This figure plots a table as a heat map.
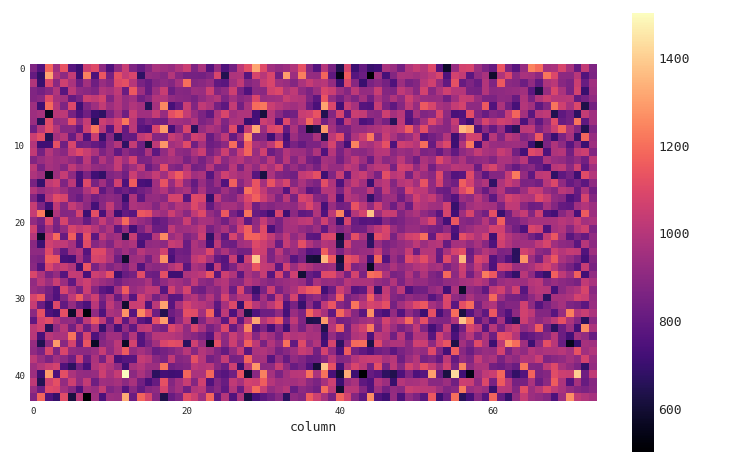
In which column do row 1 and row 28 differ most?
44
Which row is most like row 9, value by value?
34
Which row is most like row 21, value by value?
11
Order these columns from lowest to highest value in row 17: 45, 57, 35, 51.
45, 57, 51, 35
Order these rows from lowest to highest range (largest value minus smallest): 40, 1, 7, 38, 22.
38, 7, 22, 1, 40
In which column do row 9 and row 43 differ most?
28
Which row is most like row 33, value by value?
8
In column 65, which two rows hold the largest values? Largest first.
0, 40
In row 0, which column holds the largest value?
29
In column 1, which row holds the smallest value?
22
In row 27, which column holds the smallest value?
35
